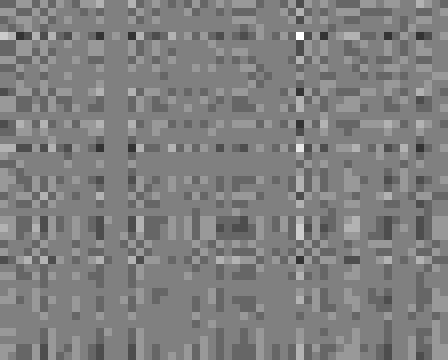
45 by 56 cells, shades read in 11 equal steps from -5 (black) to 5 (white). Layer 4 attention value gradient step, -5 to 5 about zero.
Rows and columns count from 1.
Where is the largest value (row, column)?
5, 38
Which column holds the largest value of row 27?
30
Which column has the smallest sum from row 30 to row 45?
49
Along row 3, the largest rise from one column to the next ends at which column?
39
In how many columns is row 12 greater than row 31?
17
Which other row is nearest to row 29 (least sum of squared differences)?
28
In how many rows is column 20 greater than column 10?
12
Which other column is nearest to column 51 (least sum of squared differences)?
22
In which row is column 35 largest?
33
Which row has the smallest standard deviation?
15
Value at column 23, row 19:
-1
